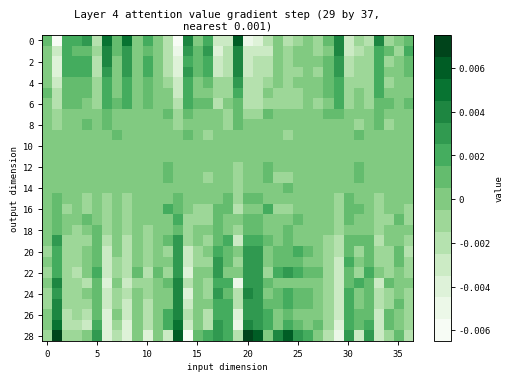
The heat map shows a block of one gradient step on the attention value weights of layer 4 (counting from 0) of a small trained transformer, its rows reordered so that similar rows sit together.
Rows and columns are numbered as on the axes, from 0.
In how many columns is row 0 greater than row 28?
16
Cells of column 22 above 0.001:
3
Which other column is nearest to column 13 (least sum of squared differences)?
1
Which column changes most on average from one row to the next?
19
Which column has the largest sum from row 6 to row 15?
14
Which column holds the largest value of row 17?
13
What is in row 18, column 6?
-0.001
